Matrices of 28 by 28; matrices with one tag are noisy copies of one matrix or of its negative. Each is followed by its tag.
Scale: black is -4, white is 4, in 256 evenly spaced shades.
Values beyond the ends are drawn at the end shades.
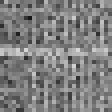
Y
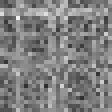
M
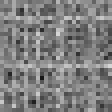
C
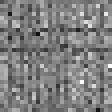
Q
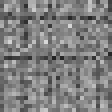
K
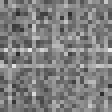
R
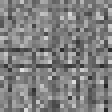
R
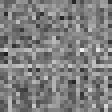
R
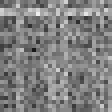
M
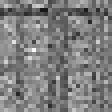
M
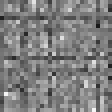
K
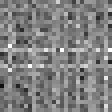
R
